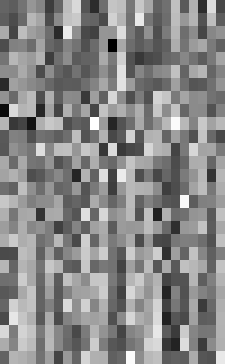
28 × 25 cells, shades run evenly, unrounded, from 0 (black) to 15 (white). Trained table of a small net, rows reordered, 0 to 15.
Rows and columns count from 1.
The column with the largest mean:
3
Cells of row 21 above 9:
13
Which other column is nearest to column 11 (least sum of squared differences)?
6
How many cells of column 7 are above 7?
10
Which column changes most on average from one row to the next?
1
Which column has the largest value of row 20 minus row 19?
18
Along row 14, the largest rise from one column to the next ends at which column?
14
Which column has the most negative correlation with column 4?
23
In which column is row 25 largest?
2
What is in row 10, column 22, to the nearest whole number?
8
